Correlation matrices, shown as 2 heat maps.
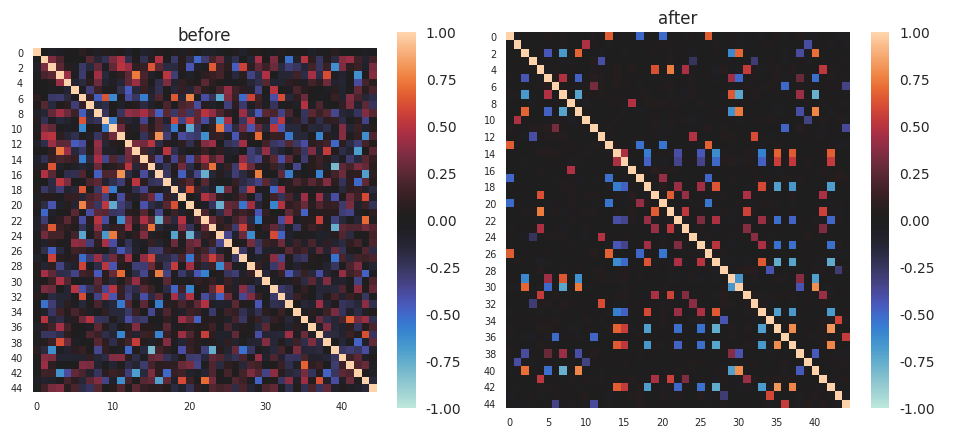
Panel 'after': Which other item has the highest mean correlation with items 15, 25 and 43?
34
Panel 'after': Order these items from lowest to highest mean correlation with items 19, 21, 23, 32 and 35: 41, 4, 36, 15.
36, 15, 41, 4
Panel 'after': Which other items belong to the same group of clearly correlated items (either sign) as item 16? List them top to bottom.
8
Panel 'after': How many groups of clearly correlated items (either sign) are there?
9
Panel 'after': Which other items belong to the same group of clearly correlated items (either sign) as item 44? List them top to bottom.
6, 11, 36
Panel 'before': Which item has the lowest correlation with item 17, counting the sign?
42
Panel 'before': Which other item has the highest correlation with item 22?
43
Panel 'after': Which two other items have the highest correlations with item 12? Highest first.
32, 24
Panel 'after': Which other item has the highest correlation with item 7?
29
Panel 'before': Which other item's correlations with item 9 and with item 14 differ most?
6
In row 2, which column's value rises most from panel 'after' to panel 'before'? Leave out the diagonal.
29
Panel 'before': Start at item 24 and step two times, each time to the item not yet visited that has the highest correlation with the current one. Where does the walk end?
31
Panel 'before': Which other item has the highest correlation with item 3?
13
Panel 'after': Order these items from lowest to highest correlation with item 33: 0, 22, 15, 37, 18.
37, 15, 0, 22, 18
